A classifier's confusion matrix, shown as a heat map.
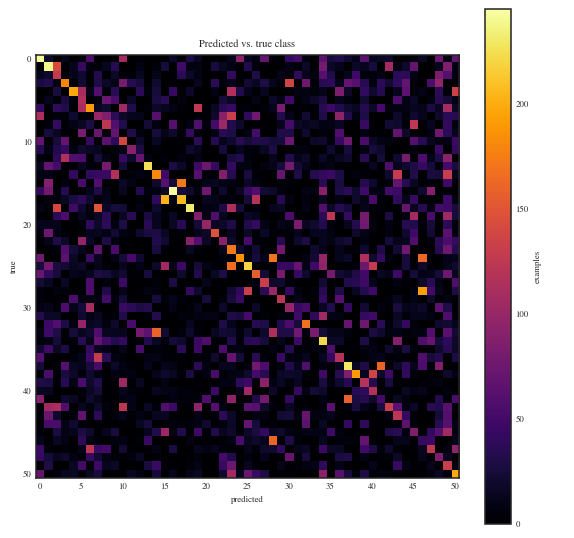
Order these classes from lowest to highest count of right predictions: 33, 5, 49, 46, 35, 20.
46, 35, 33, 20, 5, 49
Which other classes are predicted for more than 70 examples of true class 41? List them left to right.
0, 23, 27, 37
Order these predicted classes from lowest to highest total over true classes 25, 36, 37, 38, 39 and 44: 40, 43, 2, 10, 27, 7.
43, 2, 10, 27, 7, 40
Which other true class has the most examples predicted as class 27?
39
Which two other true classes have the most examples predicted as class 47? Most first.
16, 34
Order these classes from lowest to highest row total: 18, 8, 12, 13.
12, 8, 13, 18
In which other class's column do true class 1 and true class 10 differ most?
2
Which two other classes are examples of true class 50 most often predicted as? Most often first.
23, 34
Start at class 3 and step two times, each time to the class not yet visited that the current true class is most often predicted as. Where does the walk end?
6
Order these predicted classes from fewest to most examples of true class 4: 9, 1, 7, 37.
1, 37, 9, 7
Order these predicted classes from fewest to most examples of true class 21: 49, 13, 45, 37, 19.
37, 19, 13, 45, 49
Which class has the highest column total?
49
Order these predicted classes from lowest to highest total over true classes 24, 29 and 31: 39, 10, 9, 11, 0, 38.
38, 9, 11, 10, 0, 39
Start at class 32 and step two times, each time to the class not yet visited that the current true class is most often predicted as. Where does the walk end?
8
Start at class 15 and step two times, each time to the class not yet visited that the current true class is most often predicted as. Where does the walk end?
26
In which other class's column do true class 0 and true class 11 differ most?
10
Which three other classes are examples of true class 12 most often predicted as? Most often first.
3, 49, 44
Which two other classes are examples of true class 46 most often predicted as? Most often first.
28, 39
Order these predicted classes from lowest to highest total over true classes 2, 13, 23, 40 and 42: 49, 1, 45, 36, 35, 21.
36, 45, 35, 21, 1, 49
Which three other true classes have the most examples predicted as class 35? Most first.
19, 26, 42
